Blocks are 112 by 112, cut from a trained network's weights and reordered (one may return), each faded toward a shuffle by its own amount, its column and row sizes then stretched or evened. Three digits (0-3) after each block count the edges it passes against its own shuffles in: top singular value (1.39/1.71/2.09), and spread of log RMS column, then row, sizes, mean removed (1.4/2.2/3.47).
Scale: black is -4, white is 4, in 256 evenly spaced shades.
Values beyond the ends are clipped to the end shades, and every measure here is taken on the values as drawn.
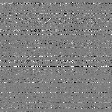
3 1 3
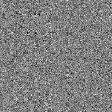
1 2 1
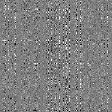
3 3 1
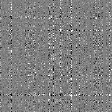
1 3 2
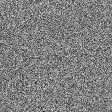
1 0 0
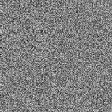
3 1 0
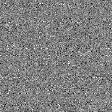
1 0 2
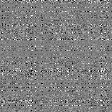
0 2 3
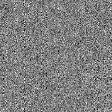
2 2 0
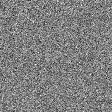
0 0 0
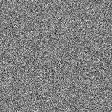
1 0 0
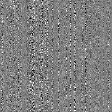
0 3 0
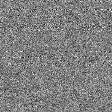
0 0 2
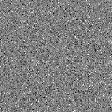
3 1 0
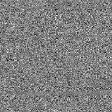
2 1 2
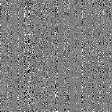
0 3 2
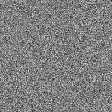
2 0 0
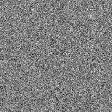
2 1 0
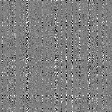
3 3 2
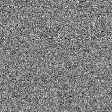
2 0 2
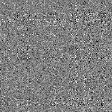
0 2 2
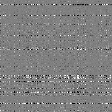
3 2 3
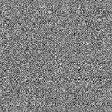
3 1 2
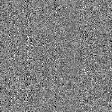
1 2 1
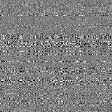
3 1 3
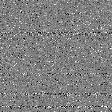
2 0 2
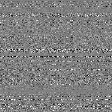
0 1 3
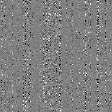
2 3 1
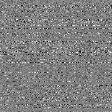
0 0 3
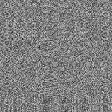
3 1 0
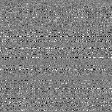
1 1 3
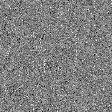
0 1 0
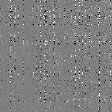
2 3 2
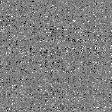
1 2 2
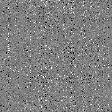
1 2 1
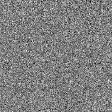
0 1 1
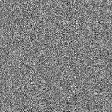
2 1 0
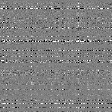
3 1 3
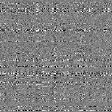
3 2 3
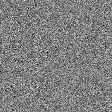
1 1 0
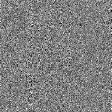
1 2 0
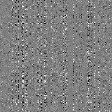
3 3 1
